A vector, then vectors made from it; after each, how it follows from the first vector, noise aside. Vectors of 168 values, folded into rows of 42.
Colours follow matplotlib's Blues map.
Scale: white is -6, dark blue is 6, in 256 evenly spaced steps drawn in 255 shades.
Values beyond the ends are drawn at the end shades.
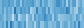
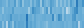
negated, partly zeroed.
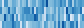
wrapped around, scaled up.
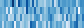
wrapped around, negated, scaled up.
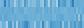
reversed, partly zeroed.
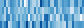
wrapped around, negated, scaled up.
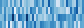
negated, scaled up.
